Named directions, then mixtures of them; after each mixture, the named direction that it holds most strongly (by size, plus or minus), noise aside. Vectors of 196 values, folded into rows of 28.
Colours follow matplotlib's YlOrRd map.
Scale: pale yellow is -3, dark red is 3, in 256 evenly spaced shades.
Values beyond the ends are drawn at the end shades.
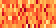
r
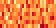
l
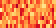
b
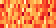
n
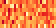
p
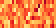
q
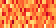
p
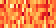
n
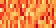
b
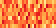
r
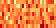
l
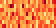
p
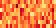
b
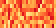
p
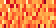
p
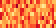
b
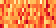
n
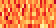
l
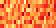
n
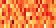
p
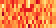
r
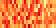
q
